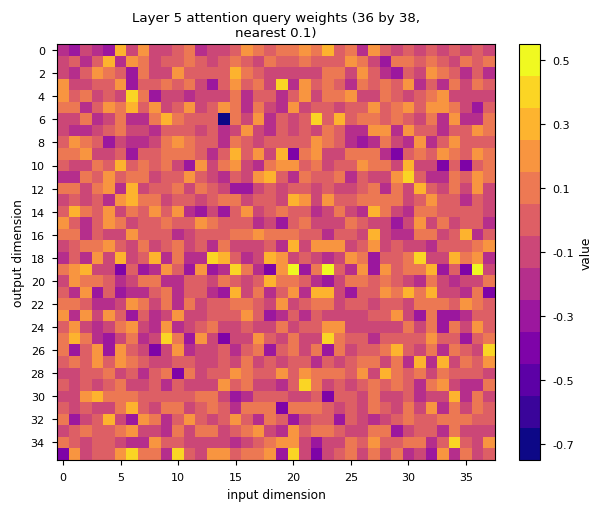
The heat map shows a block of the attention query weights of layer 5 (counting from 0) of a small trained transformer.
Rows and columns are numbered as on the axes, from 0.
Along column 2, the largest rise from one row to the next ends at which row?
19
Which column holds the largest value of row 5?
6
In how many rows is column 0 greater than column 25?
17
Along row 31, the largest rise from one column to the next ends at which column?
20
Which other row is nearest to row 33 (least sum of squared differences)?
31
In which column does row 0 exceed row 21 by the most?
5
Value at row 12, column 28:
-0.2
